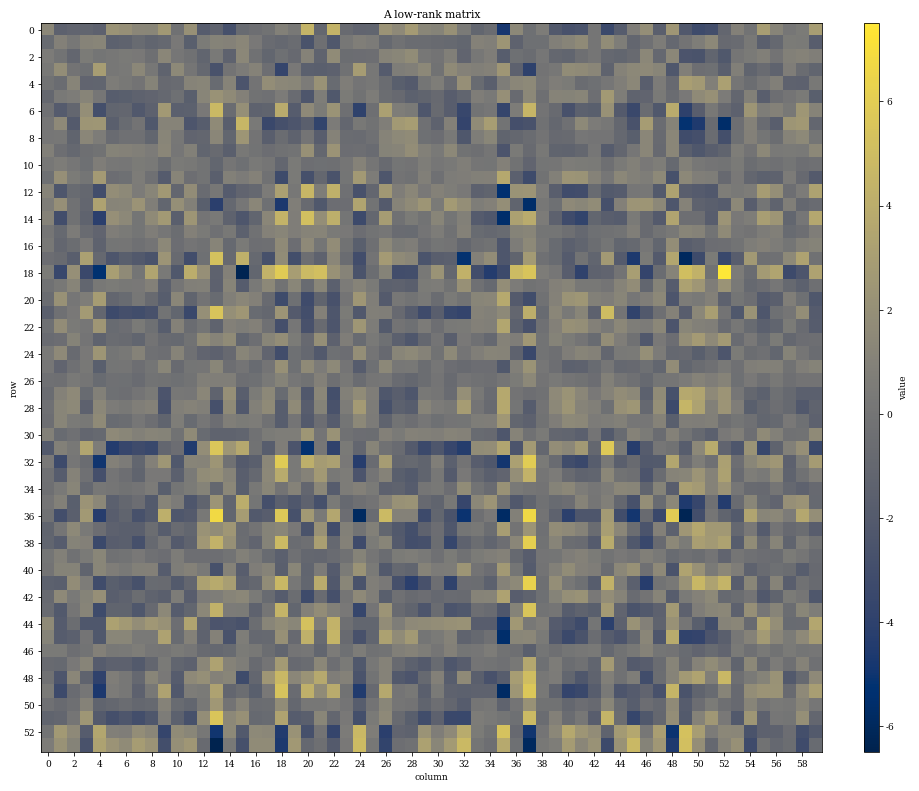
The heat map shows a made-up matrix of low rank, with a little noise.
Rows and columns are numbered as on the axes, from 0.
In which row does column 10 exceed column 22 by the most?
52
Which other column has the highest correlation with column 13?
54
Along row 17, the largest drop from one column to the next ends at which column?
49
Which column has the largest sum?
37
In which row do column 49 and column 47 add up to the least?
36
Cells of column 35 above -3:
44
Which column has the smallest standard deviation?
38
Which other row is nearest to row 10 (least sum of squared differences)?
39
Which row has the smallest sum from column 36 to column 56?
7
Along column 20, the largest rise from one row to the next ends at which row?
32
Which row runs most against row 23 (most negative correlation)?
46
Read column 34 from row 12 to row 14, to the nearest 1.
-1 1 -2
